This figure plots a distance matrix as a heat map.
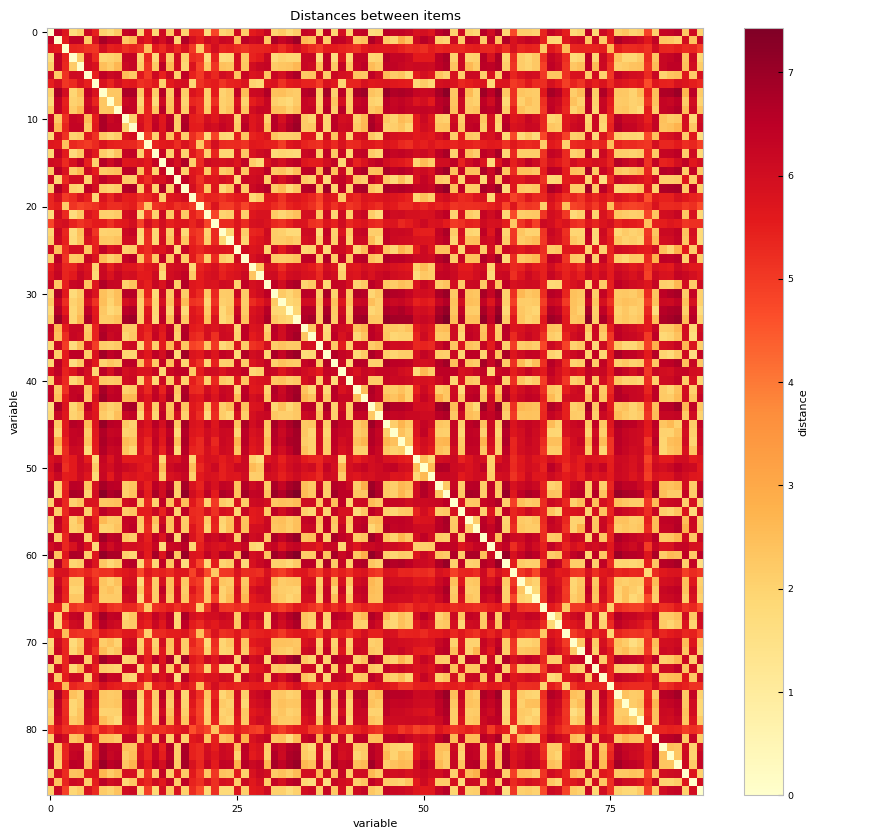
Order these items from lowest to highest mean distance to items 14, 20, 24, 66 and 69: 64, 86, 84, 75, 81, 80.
75, 64, 81, 80, 86, 84
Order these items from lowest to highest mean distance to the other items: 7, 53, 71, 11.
71, 7, 11, 53
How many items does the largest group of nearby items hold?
40
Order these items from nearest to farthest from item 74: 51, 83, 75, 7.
83, 75, 51, 7
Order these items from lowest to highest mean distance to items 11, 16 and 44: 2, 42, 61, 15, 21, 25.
21, 61, 25, 42, 2, 15
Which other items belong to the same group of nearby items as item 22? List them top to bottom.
62, 80
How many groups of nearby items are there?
5
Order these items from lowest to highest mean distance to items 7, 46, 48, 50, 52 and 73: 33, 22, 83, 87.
83, 87, 33, 22
